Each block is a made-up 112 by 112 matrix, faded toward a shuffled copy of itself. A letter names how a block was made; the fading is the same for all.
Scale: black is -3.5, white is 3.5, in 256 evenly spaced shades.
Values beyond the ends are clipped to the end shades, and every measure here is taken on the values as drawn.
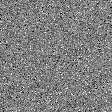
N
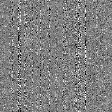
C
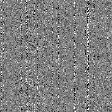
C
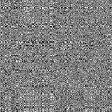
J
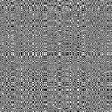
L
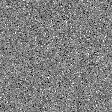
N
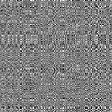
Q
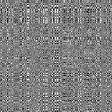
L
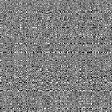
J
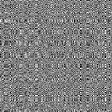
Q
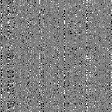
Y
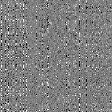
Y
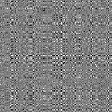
L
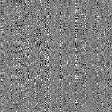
Y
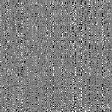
Y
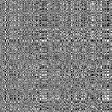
Q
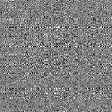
J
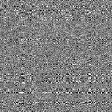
J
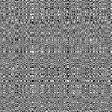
Q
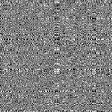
J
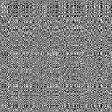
Q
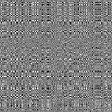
L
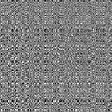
Q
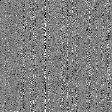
C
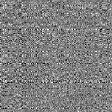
J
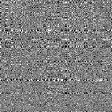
J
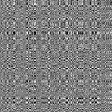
L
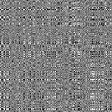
Q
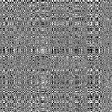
L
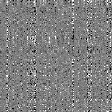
Y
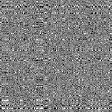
J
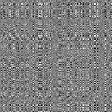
Q
